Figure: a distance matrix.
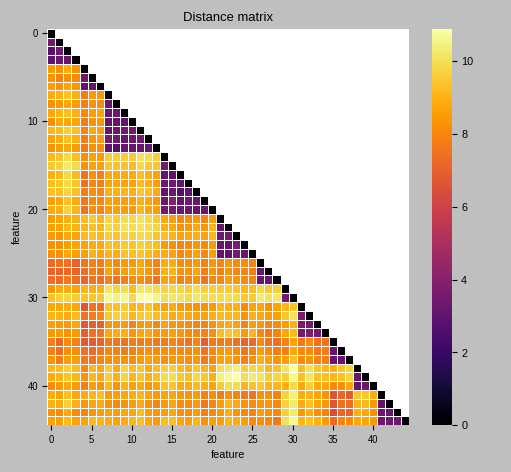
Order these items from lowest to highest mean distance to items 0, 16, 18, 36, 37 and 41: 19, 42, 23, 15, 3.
19, 15, 42, 3, 23
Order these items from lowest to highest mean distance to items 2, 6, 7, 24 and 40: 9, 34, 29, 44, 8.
8, 9, 34, 44, 29
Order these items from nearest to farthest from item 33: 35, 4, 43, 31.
31, 4, 35, 43
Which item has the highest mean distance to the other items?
30
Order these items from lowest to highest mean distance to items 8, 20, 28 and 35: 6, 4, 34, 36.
36, 4, 6, 34
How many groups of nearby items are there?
11
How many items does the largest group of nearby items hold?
7
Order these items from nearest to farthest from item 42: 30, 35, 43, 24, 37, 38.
43, 35, 37, 24, 38, 30
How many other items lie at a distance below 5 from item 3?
3
